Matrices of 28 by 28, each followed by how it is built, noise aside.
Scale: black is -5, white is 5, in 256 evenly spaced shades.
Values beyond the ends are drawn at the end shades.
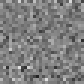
uneven rows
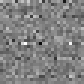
uneven rows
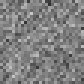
Hankel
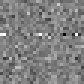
uneven rows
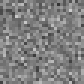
noise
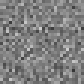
repeating columns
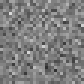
noise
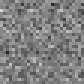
repeating columns
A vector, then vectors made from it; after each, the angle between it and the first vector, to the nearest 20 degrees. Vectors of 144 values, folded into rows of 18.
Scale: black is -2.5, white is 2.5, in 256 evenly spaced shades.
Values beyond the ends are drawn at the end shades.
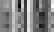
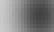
80 degrees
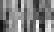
60 degrees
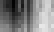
120 degrees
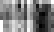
40 degrees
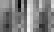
40 degrees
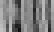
80 degrees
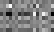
100 degrees
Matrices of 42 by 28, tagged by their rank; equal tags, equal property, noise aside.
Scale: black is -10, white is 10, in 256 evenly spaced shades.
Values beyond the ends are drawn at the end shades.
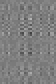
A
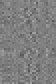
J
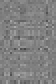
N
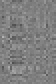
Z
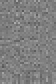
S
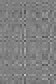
Z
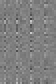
Z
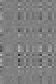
A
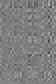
Z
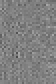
S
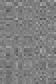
J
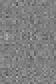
J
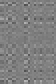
A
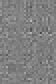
J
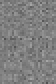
S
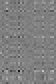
Z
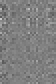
Z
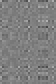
A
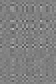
A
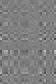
A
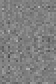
J
